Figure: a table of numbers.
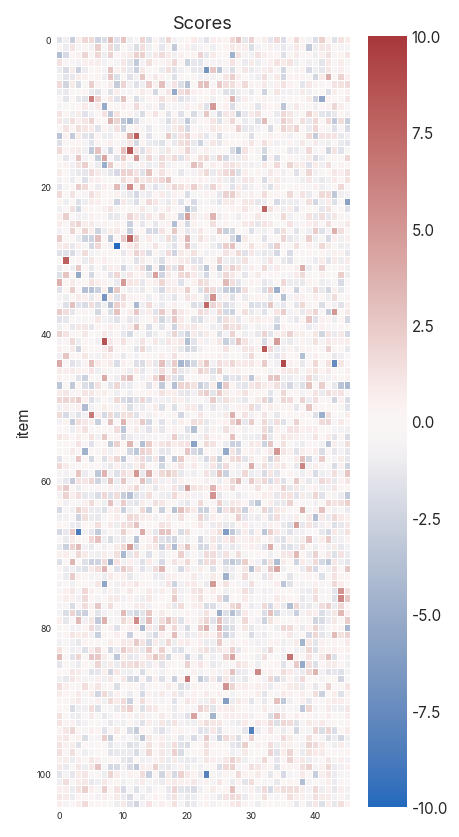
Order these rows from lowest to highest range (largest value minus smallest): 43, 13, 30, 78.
43, 78, 30, 13
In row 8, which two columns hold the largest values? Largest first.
5, 27
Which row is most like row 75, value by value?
76
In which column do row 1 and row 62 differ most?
24
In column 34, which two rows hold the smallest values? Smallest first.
34, 71
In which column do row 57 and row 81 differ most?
18
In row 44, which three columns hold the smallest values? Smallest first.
43, 19, 20
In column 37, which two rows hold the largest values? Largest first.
66, 70
